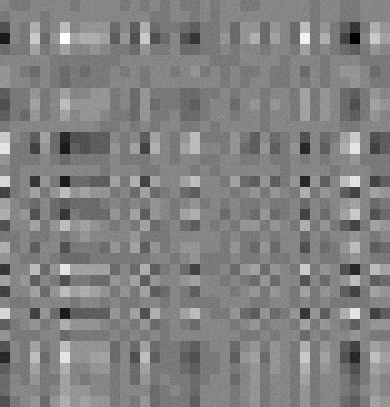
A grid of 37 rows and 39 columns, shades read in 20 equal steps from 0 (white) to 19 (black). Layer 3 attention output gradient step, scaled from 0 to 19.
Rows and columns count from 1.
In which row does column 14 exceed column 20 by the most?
13
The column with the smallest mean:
7
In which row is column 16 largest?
4
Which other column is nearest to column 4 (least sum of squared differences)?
38
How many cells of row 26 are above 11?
5
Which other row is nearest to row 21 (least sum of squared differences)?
18
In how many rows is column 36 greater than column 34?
20
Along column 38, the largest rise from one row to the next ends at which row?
26
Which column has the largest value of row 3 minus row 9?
36
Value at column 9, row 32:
8
